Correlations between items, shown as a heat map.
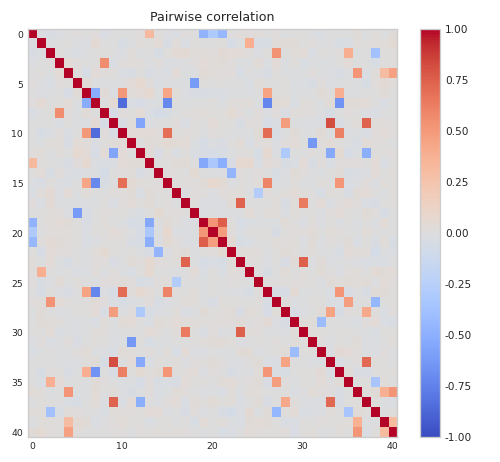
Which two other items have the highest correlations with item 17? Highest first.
23, 30
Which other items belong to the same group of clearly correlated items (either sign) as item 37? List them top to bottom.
9, 12, 28, 33
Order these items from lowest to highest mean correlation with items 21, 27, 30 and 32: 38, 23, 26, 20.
38, 26, 20, 23
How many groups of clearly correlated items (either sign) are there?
13
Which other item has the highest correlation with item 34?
10
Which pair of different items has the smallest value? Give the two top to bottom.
7, 10
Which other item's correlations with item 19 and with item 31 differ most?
21
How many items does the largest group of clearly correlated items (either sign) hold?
6
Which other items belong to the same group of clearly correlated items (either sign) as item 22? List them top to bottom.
14
